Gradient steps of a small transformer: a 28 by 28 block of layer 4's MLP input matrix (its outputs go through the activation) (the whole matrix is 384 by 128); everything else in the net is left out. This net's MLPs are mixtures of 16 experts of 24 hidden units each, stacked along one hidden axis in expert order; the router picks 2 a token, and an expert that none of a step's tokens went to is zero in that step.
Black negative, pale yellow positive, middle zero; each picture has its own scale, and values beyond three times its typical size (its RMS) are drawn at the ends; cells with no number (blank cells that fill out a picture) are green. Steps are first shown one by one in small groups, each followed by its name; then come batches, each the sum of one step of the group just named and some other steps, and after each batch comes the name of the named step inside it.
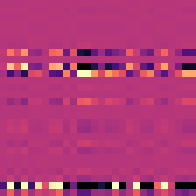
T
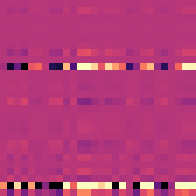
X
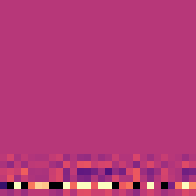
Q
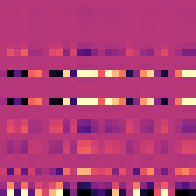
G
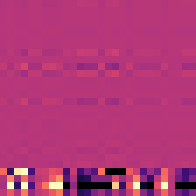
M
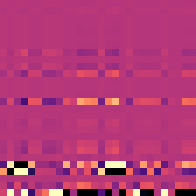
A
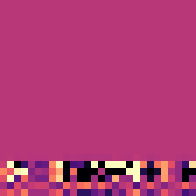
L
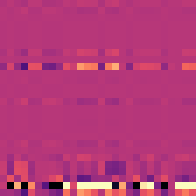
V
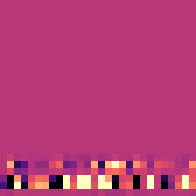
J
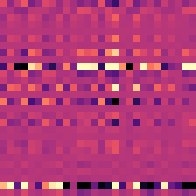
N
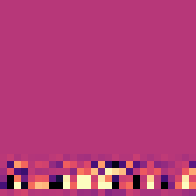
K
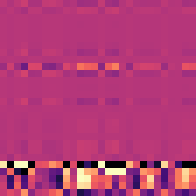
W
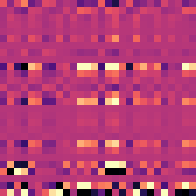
A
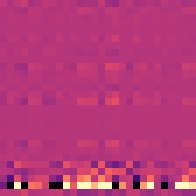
K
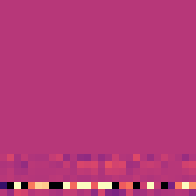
Q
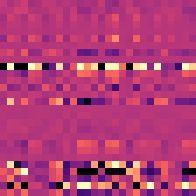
L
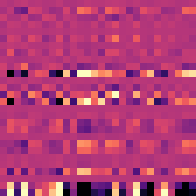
G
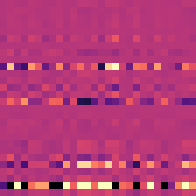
Q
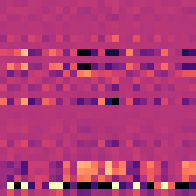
T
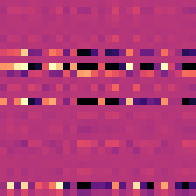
T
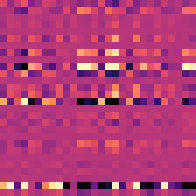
N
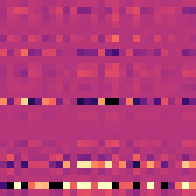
Q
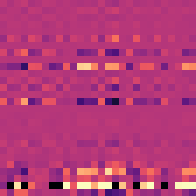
X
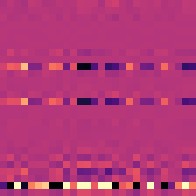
Q
